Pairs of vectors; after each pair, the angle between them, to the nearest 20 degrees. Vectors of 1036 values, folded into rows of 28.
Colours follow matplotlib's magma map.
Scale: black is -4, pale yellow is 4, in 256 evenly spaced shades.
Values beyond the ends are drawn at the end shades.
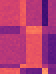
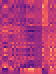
140 degrees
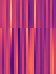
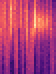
60 degrees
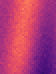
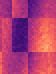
140 degrees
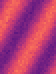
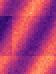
160 degrees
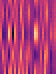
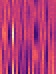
140 degrees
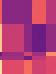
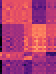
160 degrees
